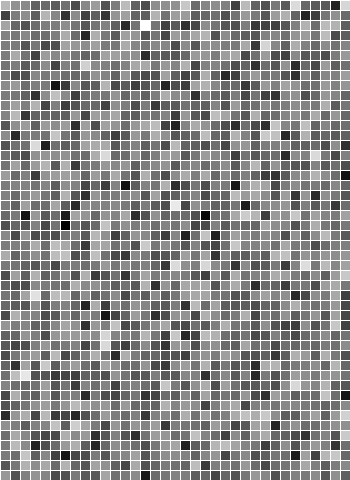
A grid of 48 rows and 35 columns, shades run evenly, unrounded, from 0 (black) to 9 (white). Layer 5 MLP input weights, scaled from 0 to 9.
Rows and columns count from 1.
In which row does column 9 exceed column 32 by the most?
7
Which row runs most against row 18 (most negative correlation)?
28
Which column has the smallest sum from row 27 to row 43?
26
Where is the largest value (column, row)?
15, 3
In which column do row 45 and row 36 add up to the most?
23
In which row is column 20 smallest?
10
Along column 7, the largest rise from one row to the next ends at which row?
47
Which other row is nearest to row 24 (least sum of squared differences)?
4
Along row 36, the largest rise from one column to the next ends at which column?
13
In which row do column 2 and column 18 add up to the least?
14
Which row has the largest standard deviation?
22
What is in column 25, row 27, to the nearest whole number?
5
